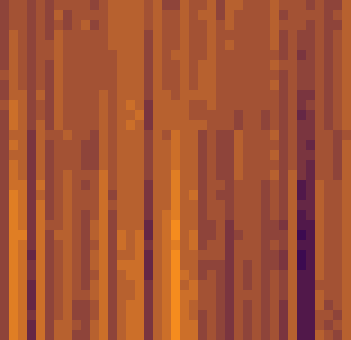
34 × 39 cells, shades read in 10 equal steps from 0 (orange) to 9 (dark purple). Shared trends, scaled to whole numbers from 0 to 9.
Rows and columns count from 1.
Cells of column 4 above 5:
21
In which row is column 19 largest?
1
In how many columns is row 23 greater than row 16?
10
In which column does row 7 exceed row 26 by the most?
20
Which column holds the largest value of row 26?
34
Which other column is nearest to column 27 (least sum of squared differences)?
29
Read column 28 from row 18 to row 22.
4 4 4 4 4
